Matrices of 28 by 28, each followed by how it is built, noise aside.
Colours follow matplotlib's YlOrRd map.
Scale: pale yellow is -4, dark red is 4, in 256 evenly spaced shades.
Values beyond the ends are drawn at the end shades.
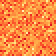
Hankel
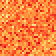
Hankel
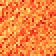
Hankel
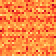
blocks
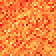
Hankel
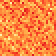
Toeplitz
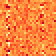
uneven columns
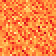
Toeplitz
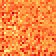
lower triangular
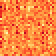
low rank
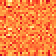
low rank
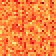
blocks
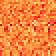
low rank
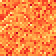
Hankel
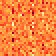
uneven columns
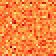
low rank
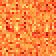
low rank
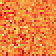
lower triangular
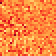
lower triangular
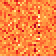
uneven columns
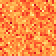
Toeplitz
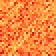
Hankel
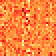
uneven columns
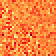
lower triangular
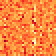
uneven columns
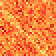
Toeplitz
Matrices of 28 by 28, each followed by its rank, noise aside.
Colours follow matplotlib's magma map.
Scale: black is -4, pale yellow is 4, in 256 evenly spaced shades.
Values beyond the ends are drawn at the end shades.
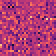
six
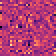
three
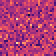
seven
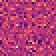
seven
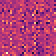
three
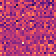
five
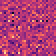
four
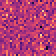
seven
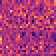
five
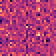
six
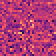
six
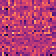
five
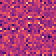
four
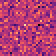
five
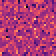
six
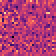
six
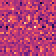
four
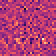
six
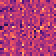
four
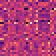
three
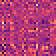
three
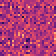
five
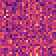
five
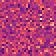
seven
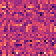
five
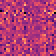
five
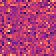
six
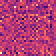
six
